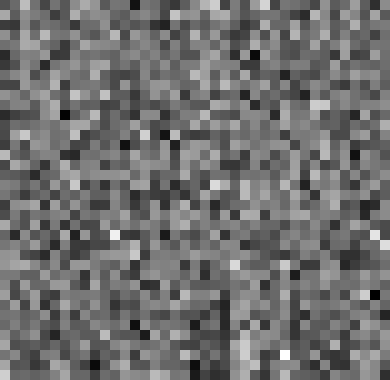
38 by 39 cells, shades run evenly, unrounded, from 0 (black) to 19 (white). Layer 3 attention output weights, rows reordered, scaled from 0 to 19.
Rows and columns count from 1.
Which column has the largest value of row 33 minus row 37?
10
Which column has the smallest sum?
14
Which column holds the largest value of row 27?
24
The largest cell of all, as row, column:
36, 29
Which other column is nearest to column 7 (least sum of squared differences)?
28
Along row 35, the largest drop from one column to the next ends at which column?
35
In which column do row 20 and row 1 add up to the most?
27
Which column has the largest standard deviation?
25
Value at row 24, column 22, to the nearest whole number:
12
